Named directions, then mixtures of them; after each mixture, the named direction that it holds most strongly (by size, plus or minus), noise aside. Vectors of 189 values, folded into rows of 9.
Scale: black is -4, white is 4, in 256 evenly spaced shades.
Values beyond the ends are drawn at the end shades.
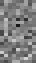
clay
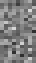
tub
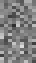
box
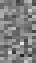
tub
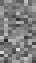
clay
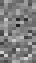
clay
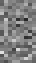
clay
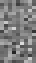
tub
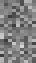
box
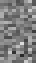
tub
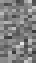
tub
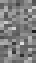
tub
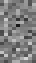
clay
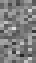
tub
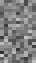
clay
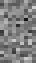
clay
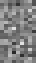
tub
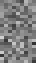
box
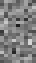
clay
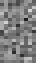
tub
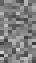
clay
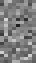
clay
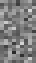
tub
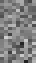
box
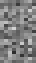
tub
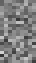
clay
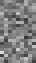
clay
